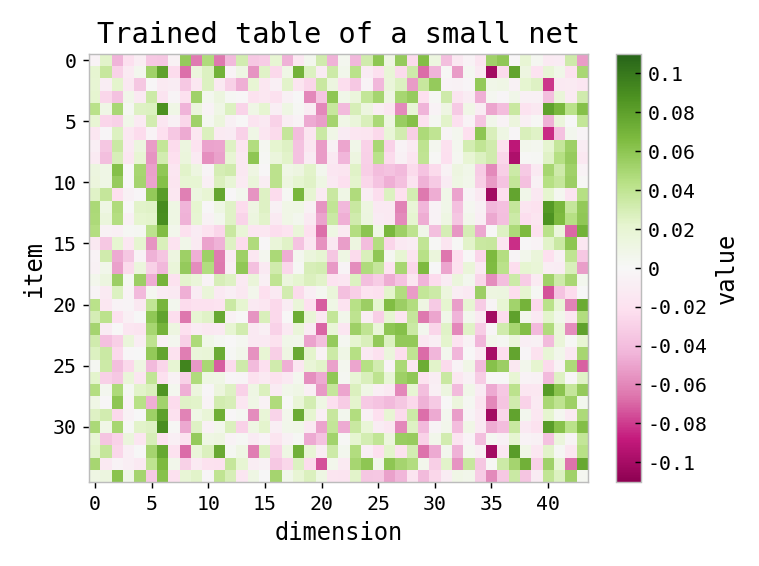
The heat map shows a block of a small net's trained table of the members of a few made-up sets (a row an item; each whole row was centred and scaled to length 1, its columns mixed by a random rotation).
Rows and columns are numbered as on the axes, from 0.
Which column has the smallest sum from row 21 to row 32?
35
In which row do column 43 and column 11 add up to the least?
25
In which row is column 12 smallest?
0
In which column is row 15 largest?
42
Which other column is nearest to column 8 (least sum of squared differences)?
16
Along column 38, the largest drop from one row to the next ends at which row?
34
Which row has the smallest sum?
19
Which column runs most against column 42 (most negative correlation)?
26
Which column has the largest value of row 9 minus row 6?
40
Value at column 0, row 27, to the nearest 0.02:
0.04
